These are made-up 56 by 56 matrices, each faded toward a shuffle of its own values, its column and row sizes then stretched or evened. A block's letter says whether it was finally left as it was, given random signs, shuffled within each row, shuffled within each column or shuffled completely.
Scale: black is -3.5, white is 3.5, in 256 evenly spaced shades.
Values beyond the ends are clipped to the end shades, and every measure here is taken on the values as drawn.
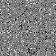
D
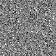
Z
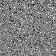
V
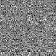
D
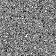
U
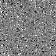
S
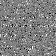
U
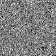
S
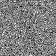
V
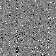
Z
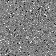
V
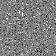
Z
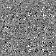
S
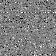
U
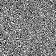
Z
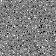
U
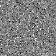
Z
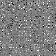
D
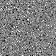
V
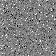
V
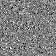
U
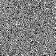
S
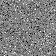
V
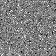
V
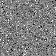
V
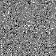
S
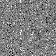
Z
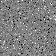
V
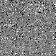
S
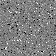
V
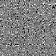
D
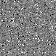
U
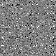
S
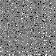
S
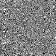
S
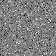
V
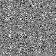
S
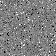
V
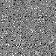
D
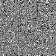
S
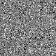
S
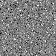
V
